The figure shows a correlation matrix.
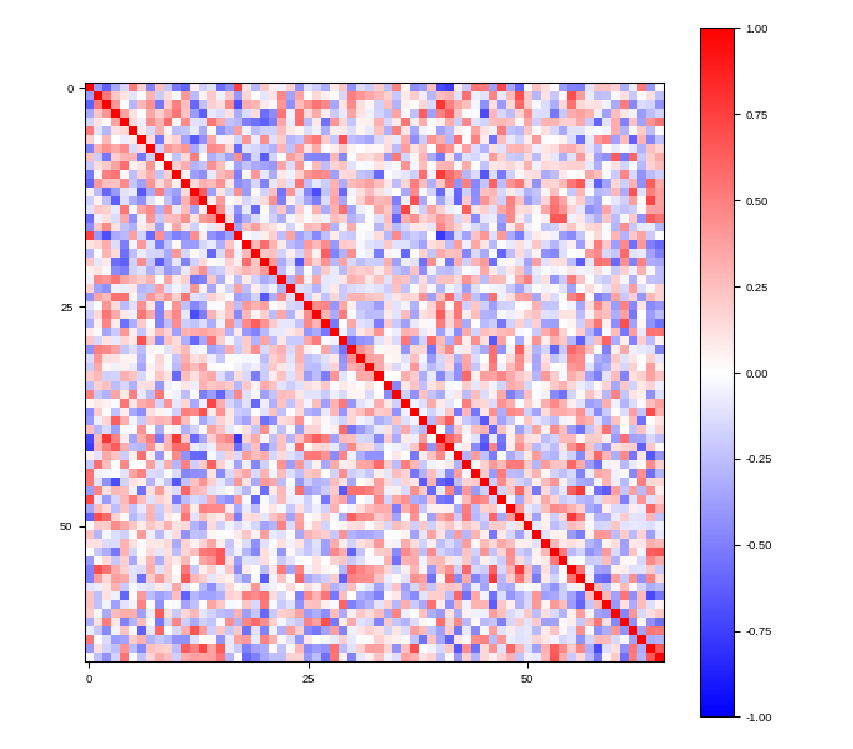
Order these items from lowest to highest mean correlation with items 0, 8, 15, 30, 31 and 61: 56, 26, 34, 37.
26, 34, 37, 56
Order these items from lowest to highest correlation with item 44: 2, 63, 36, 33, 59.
2, 33, 36, 59, 63
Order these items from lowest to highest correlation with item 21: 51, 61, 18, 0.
51, 0, 61, 18
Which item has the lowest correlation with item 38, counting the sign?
45
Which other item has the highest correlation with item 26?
40
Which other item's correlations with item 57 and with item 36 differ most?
14
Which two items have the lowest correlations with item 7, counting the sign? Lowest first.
17, 0
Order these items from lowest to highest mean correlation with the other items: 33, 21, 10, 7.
21, 10, 33, 7
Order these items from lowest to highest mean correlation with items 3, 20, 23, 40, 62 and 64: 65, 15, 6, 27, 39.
6, 39, 27, 65, 15
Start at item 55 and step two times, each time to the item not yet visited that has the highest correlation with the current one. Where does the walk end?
1
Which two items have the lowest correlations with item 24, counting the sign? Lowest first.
20, 58
